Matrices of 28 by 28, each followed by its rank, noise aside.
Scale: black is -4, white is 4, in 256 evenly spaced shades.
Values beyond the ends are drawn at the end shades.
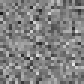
eight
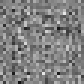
six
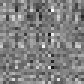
four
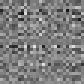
four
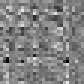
three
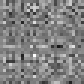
four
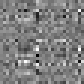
three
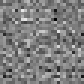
four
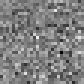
eight
